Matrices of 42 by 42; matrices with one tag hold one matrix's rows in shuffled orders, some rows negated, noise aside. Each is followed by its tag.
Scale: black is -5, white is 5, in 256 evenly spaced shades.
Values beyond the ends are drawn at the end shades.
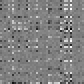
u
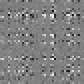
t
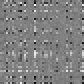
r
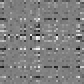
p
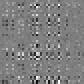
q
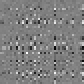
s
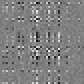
q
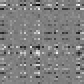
p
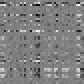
p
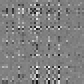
q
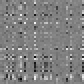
r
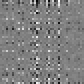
q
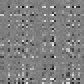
t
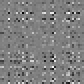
t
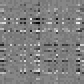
p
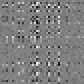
q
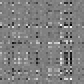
u
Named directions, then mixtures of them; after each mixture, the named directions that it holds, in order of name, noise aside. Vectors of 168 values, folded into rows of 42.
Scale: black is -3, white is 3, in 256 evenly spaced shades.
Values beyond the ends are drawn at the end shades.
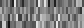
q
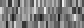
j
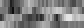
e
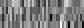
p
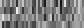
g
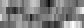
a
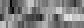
e.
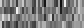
g.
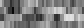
e.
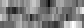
a.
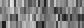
e, q.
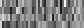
g.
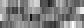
a.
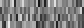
q.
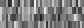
j.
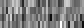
p.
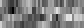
e, g.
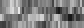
e.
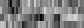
e, j.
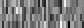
g, p.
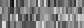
e, q.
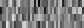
j, q.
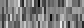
j, p.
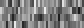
j.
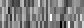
p.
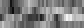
e.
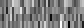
p.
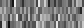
q.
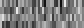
g.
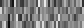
q.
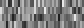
j.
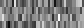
g, q.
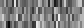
g, q.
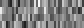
j, q.
